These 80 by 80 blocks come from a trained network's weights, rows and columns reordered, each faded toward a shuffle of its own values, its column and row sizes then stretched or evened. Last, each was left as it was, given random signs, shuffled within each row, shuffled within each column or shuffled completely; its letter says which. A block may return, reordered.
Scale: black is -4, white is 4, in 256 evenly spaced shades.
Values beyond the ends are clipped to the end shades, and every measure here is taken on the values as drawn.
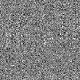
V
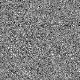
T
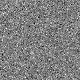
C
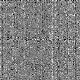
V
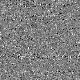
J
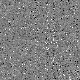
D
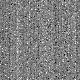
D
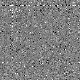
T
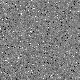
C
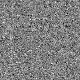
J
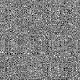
V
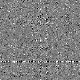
V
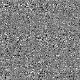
T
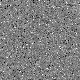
C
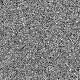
C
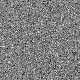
C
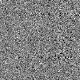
T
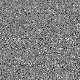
J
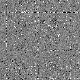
T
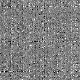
V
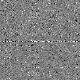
T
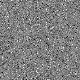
D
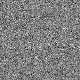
J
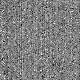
D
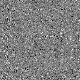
T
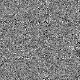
T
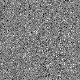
D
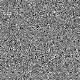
J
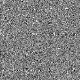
T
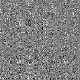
V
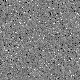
C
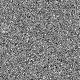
C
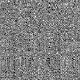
V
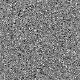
D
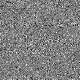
J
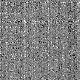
V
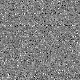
J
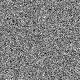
C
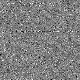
J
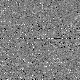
J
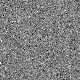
C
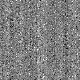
D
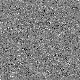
J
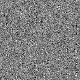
D
